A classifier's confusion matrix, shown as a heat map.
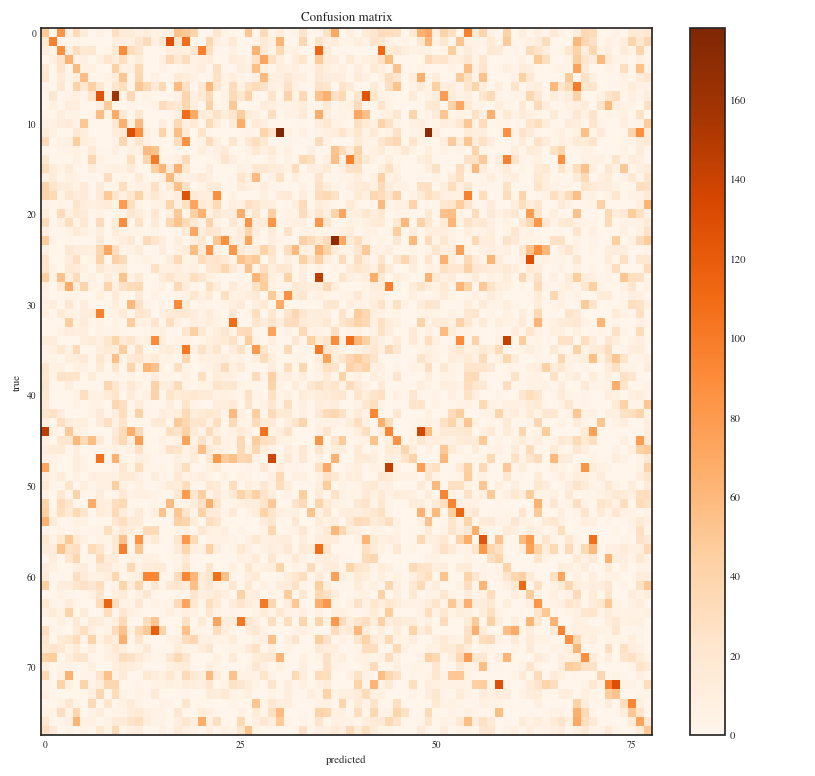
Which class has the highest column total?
18
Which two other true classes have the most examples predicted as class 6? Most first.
52, 45
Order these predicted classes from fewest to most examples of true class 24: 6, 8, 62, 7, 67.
6, 67, 7, 62, 8
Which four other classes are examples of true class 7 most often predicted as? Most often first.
9, 41, 51, 36
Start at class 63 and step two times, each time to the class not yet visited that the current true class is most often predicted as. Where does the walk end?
53
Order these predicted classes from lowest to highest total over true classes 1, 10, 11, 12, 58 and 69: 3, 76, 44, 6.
6, 3, 44, 76
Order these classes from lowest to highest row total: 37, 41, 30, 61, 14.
41, 30, 37, 14, 61
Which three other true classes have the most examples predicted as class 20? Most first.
2, 76, 46
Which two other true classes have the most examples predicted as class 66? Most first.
14, 60
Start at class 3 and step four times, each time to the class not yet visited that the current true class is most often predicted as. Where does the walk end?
54
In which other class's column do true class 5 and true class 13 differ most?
48
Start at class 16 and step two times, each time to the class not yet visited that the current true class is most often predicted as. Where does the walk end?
35
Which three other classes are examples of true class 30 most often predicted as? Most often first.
17, 11, 69
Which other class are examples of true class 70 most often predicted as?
56
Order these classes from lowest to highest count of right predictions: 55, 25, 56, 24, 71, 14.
71, 25, 55, 24, 14, 56
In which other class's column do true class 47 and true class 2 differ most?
29
